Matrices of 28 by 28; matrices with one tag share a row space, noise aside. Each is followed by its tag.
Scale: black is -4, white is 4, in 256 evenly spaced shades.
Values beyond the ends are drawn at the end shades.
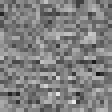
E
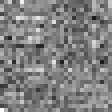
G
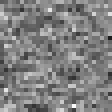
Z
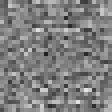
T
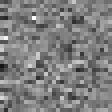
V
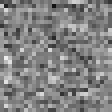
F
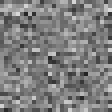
F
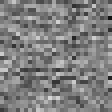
Z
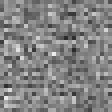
F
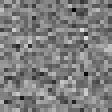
F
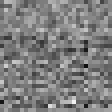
F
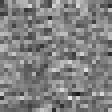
Z
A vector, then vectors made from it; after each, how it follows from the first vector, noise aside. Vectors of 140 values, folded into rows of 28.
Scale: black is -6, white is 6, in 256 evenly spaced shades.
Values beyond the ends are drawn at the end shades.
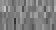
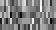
reversed, negated, scaled up.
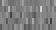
reversed, negated, partly zeroed.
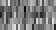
wrapped around, scaled up.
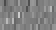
wrapped around, partly zeroed.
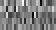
wrapped around, scaled up.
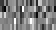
negated, scaled up.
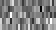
reversed, scaled up.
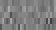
reversed, negated, partly zeroed.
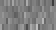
wrapped around, partly zeroed.
